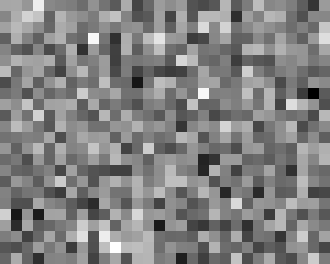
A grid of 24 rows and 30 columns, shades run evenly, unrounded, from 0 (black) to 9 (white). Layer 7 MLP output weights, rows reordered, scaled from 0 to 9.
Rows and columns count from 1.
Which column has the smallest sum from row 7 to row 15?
13
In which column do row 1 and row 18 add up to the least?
29
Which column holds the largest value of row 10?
27
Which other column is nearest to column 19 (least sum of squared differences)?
23
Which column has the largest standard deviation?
19
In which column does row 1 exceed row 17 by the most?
4
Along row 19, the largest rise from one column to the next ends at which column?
10
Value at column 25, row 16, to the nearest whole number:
6
